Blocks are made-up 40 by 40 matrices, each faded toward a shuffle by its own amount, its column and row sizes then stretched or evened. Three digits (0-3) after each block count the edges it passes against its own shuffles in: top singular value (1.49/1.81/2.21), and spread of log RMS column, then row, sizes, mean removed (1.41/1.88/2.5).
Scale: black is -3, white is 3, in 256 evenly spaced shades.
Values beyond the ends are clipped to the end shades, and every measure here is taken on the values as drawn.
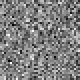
2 0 0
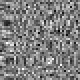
2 0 1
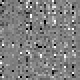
0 3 1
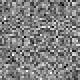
2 0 1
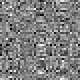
2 2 2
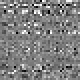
3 1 3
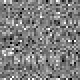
2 1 1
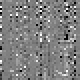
2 3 1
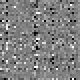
0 2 2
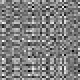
3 3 1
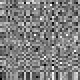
3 2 1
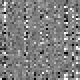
2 3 1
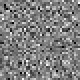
2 0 0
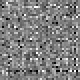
2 1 2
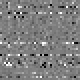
1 1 3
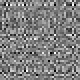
3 1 3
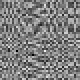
3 0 1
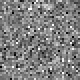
0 0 0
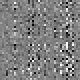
2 3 1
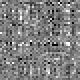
2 1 2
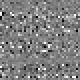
1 2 3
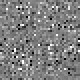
0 1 2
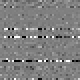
3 0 3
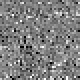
1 0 2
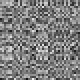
3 1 2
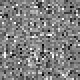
1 0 1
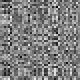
3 3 1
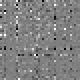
1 2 2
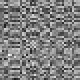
3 2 0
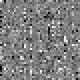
1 2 1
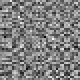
3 1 1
